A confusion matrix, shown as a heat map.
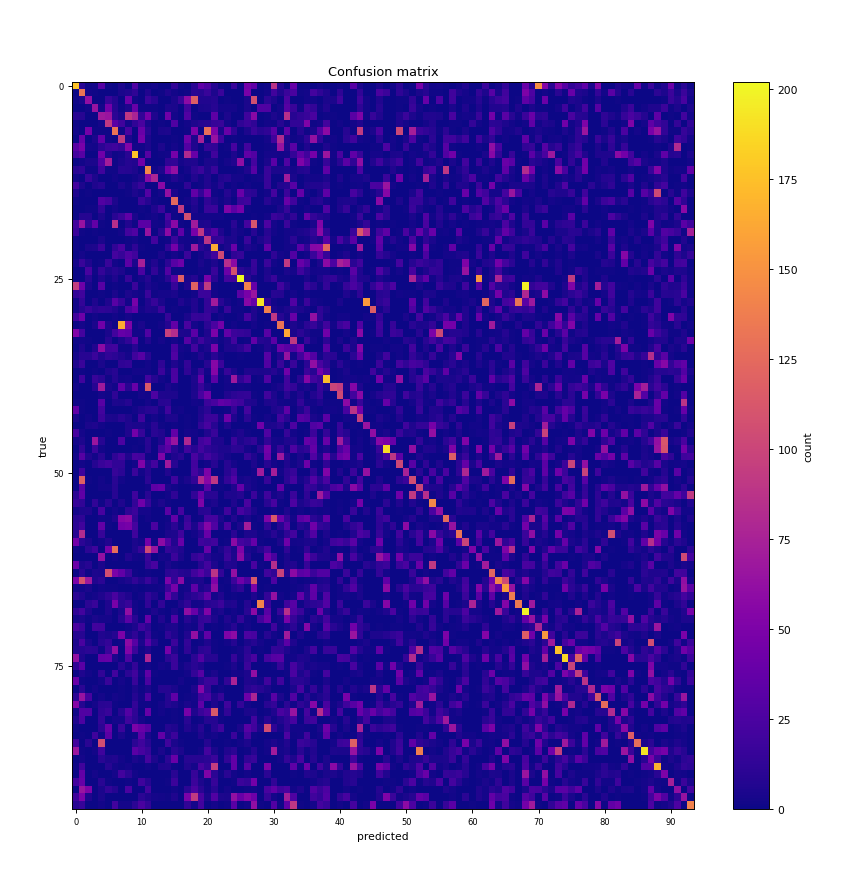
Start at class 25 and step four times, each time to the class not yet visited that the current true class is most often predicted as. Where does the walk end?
27
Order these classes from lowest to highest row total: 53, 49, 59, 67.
49, 53, 67, 59
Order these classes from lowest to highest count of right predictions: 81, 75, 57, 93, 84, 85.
57, 81, 75, 84, 85, 93
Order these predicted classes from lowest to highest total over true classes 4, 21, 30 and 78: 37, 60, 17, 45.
60, 17, 37, 45
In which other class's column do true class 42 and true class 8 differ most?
91
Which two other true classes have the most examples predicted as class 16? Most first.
25, 64
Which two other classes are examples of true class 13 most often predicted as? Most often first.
47, 63
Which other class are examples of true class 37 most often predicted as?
21
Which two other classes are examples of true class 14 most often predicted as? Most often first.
88, 66
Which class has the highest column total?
68
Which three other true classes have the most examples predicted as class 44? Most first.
28, 19, 50
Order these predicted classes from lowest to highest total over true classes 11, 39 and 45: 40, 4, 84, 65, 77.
84, 65, 77, 4, 40
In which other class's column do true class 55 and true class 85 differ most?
42
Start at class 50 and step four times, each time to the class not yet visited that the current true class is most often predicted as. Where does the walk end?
87
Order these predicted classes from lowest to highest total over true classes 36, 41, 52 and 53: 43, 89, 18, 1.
18, 43, 1, 89
